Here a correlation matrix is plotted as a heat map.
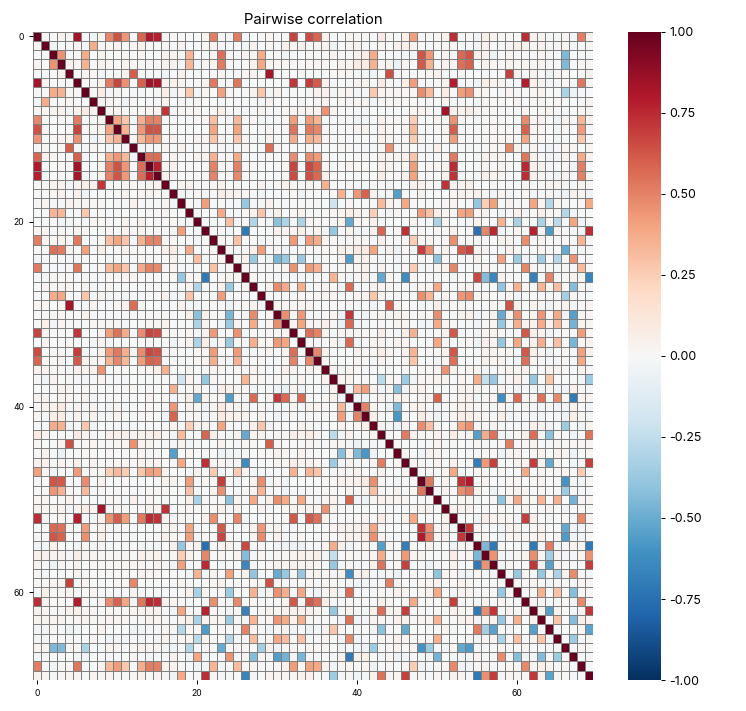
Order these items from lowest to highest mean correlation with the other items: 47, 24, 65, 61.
24, 65, 47, 61
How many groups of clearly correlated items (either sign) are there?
8
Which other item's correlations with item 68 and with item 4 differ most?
29
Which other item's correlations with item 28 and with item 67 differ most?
39
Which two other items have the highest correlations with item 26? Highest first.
55, 64
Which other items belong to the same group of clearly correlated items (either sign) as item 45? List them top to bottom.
17, 38, 40, 41
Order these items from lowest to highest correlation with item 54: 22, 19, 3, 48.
22, 19, 3, 48
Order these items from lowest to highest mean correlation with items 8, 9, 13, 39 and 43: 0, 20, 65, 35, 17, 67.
67, 20, 17, 65, 35, 0
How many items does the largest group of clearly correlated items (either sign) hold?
17
